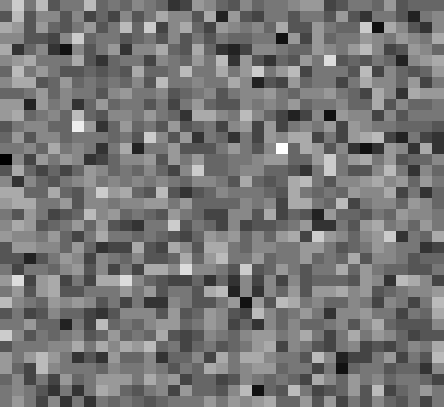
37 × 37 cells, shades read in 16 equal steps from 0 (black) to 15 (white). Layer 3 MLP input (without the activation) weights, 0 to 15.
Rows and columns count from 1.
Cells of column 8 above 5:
25
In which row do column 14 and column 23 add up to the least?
28
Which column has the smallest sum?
34
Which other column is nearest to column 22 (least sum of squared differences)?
12
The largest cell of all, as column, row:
24, 14
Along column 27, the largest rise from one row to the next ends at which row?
22
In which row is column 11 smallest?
5
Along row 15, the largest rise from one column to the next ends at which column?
2
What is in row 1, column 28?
4
